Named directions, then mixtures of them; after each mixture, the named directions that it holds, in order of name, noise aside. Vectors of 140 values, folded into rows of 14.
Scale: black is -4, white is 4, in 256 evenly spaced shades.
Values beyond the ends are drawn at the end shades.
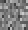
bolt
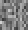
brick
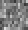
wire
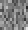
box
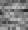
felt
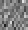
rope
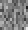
box.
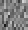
rope.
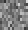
bolt, wire.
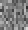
box.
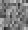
wire.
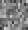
wire.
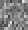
rope, wire.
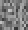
brick.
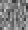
box, wire.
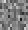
bolt, brick.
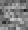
felt.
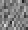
rope.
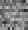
bolt, felt.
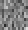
box, rope.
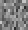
brick, rope.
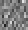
rope.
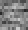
felt.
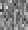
bolt, box.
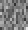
box.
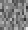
box.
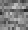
felt.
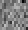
felt, rope.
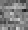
felt.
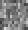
wire.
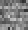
bolt, felt.
